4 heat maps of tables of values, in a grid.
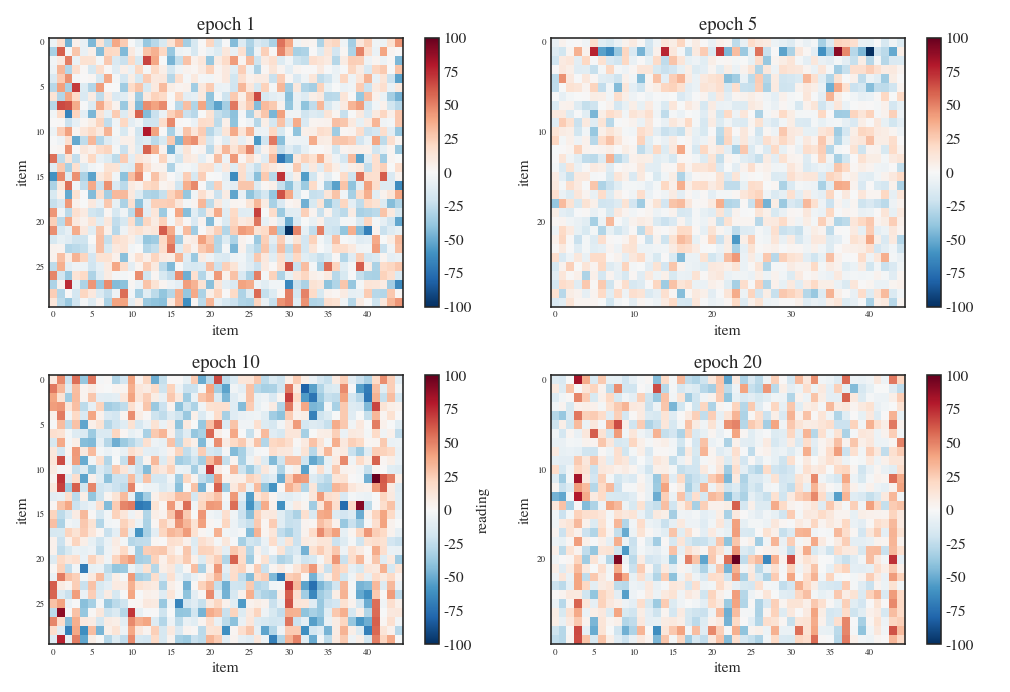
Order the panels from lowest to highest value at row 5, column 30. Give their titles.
epoch 1, epoch 5, epoch 10, epoch 20
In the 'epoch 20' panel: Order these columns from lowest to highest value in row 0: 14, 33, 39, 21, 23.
39, 23, 14, 21, 33
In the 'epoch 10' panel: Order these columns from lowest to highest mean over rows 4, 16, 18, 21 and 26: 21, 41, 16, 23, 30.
16, 23, 30, 21, 41
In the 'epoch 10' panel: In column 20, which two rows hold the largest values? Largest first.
10, 6
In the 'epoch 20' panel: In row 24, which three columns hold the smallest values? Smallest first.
9, 5, 24
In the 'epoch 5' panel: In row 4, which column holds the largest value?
1
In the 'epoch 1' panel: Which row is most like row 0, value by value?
17
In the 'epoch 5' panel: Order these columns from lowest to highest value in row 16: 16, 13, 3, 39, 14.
39, 13, 3, 14, 16
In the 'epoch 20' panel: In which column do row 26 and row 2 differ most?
8
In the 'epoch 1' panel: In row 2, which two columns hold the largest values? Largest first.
12, 2
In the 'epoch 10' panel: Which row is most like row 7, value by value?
21
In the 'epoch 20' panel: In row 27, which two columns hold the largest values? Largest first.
37, 33
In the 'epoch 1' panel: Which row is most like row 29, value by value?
0
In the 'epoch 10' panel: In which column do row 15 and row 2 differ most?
30
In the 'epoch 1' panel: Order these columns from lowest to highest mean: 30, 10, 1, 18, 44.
30, 44, 18, 10, 1
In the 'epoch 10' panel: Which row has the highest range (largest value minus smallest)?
14
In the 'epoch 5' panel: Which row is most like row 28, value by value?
24
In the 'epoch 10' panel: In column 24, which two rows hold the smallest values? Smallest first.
25, 3
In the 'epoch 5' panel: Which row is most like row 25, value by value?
2
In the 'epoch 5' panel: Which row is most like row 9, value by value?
7
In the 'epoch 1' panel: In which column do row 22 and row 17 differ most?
16
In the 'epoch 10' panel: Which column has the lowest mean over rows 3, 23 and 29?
33
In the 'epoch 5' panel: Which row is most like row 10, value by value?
3
